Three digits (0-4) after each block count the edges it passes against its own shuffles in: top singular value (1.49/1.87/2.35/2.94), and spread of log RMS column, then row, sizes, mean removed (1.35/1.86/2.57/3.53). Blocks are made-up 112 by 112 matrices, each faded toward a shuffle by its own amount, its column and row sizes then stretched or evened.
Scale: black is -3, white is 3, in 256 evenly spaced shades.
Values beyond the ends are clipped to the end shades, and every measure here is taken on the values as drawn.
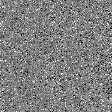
0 2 0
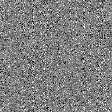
1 3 0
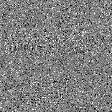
1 0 1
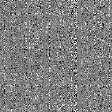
1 4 2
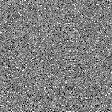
2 0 1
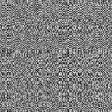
4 3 2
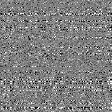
3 1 4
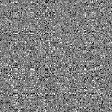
3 2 2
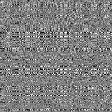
4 0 4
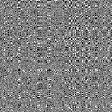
4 3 3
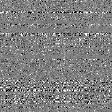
3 1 4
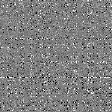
1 3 3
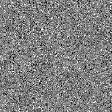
1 2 0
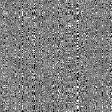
3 4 1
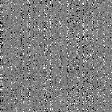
3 4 1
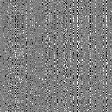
4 4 0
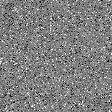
0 0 1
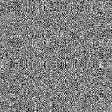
3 2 0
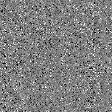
0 2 2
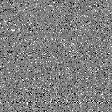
2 0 2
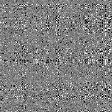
3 3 3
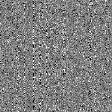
2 3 0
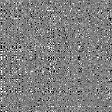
3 3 3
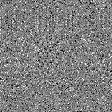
2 0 0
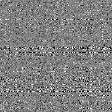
2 2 4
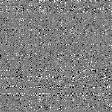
2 3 3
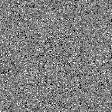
0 1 2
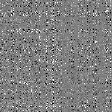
1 4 3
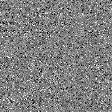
1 1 2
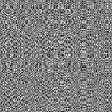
4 3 1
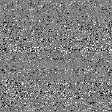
0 1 4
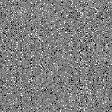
3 2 1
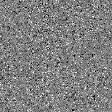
0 2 0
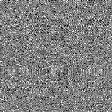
3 0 2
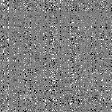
0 4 3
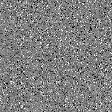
2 1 0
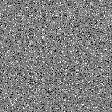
2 0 1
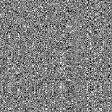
3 3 2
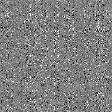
2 3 2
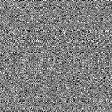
3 0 3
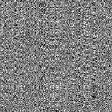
3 3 0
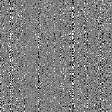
3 4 0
